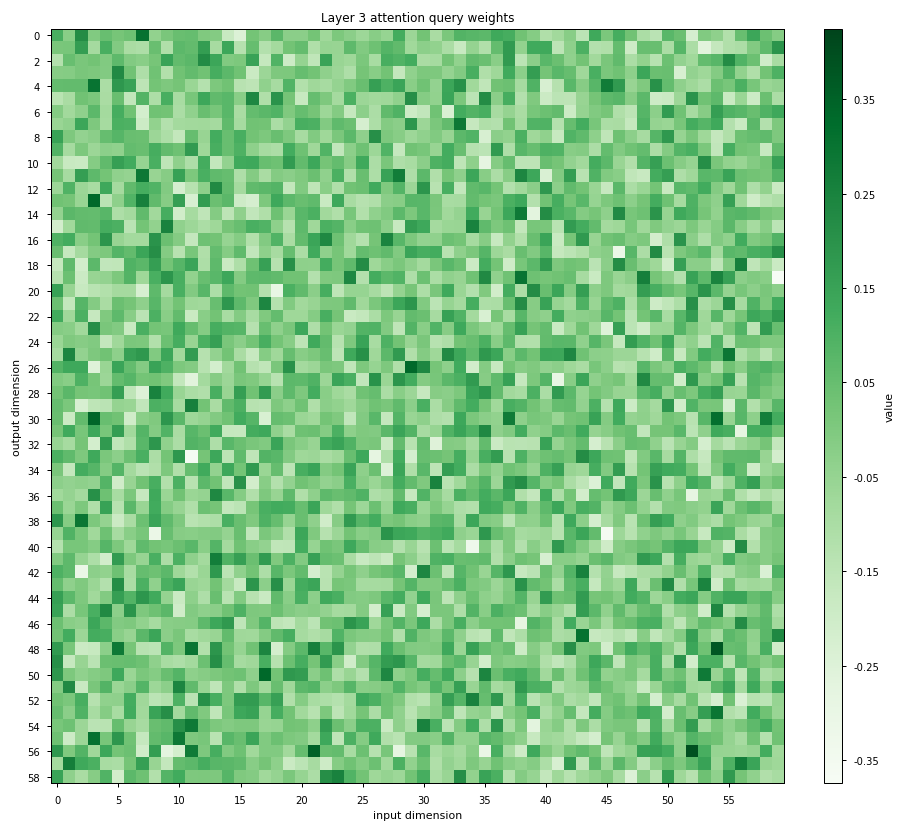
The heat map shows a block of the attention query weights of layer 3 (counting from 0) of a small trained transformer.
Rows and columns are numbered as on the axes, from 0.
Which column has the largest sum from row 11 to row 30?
8
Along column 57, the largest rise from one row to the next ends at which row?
35
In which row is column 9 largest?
15
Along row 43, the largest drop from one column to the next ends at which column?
54
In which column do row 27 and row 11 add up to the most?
28
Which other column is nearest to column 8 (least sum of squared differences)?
19
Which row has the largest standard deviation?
56
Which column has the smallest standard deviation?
20
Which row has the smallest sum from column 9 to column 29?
14
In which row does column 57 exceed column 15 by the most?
0
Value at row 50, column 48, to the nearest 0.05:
-0.1
